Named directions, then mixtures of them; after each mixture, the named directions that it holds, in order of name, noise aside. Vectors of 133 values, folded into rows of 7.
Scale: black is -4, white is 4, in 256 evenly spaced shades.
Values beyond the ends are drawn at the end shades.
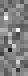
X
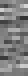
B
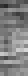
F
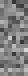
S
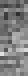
F, X.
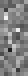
X.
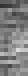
F.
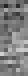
F, X.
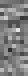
B, S, X.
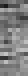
B, F.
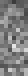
F, S, X.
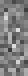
S, X.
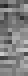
B, F, X.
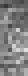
F, S, X.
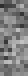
F, S, X.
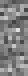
B, S, X.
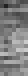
F.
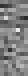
B, F, X.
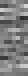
B.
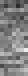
F, S.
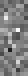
X.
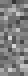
B, S, X.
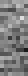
B, F, S.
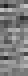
B, F.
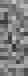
B, S, X.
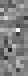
B, X.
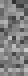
S.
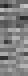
B, F.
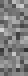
S, X.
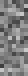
B, S.
